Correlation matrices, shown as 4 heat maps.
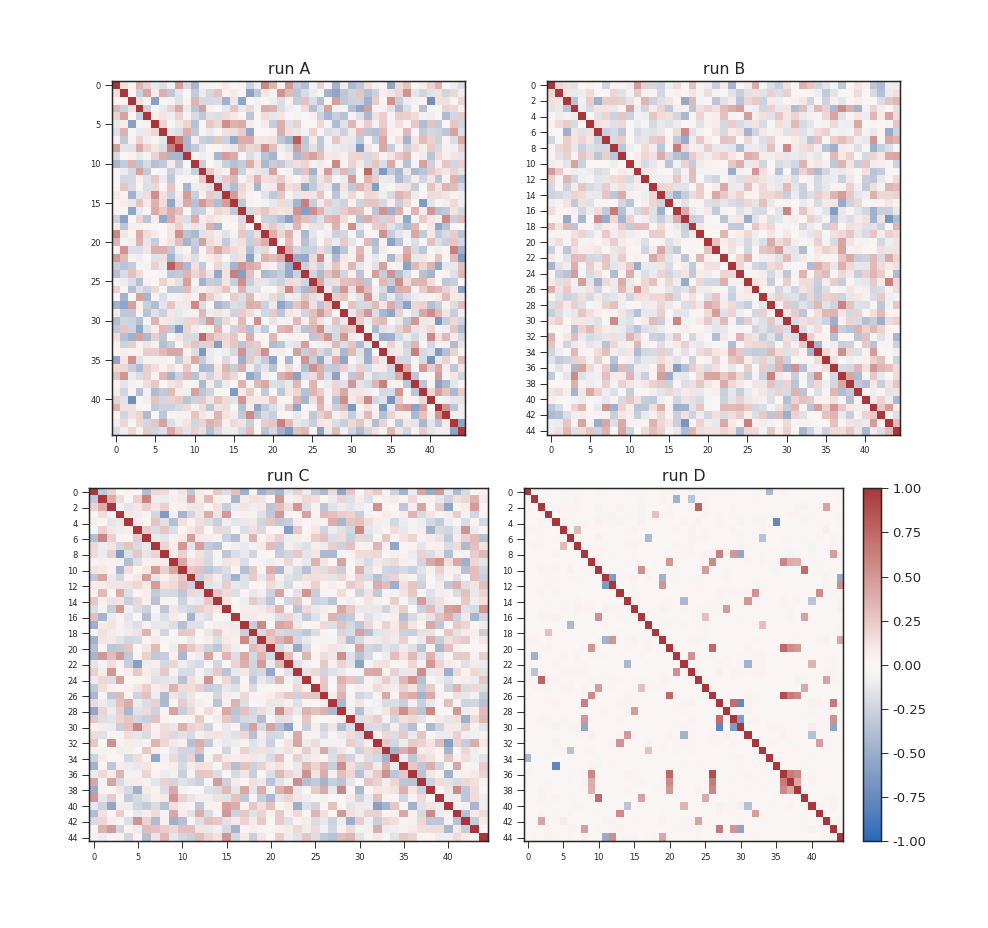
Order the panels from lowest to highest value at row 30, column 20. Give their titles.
run A, run D, run B, run C
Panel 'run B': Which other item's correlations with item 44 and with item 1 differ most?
9
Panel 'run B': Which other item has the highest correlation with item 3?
37
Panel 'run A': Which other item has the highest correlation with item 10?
28
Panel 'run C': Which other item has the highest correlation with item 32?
2
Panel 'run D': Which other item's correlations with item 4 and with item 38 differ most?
35
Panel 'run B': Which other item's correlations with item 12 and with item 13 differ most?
2
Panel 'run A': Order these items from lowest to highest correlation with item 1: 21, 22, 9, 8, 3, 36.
3, 8, 9, 36, 22, 21
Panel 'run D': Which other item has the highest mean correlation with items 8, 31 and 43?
27
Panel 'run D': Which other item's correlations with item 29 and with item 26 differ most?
36
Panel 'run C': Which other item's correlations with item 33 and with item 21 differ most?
34
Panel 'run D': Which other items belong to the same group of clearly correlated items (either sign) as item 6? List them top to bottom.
17, 33
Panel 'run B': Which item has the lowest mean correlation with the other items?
17
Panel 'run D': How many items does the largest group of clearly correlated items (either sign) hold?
6
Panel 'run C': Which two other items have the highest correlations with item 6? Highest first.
1, 11
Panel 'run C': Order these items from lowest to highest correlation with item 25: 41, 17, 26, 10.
17, 10, 26, 41
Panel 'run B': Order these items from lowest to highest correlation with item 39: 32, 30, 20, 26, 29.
32, 30, 20, 26, 29
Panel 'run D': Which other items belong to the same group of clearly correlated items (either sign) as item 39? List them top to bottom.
10, 16, 25
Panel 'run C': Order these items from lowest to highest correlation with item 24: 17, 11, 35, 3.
17, 11, 35, 3
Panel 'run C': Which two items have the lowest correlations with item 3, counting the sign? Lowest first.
8, 10
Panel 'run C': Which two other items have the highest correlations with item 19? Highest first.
17, 22
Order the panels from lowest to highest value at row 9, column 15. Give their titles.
run B, run D, run C, run A
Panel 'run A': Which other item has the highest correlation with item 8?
7
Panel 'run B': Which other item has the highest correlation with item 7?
41
